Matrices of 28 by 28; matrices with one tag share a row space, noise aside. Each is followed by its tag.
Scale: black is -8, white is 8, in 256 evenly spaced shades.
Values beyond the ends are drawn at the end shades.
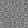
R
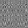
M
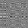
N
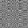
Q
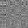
N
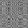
Q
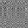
M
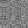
N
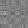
N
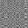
R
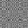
Q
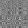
Q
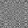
R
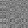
N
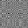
Q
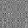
M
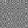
M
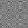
Q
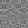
N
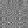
Q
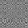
M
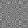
Q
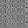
M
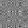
Q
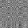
Q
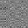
N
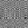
R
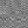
N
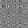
Q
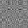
Q
